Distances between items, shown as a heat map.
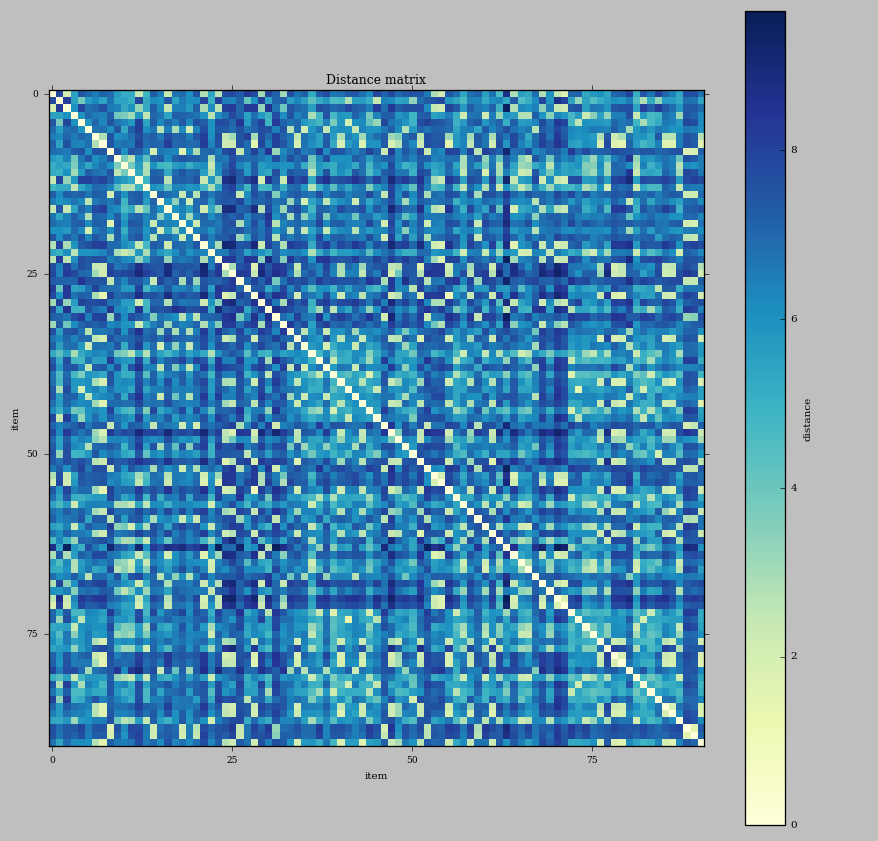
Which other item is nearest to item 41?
73
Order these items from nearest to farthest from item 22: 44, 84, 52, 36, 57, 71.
57, 36, 44, 84, 71, 52
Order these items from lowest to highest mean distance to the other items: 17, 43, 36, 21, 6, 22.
36, 22, 43, 6, 17, 21
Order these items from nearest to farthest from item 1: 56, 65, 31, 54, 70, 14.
65, 56, 14, 31, 54, 70
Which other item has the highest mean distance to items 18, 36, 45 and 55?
70
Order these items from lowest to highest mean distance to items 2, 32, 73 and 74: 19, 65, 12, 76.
12, 65, 76, 19
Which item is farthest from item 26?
63
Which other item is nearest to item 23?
54
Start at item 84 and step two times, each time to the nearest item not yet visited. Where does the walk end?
27
